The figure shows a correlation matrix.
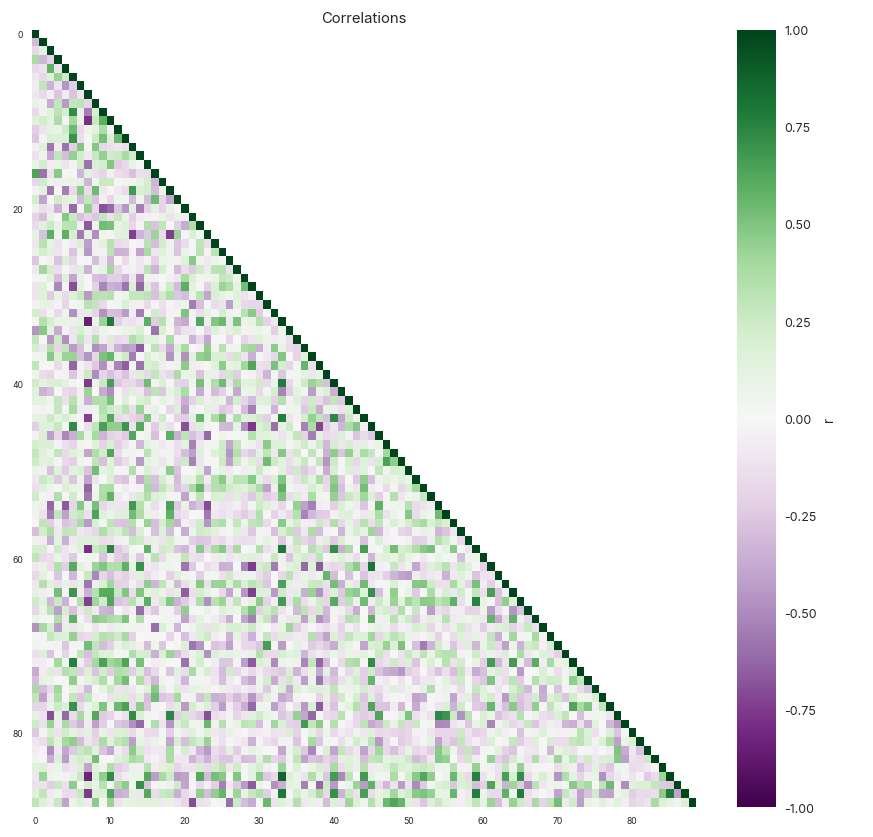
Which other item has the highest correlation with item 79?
36
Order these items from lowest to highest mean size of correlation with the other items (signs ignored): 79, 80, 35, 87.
80, 35, 79, 87
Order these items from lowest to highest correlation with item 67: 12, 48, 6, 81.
6, 81, 48, 12
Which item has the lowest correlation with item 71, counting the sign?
23
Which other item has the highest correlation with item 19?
16
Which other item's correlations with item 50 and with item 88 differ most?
21
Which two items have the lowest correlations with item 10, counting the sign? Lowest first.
7, 20
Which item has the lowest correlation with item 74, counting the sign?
38
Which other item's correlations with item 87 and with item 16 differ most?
85
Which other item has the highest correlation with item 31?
70
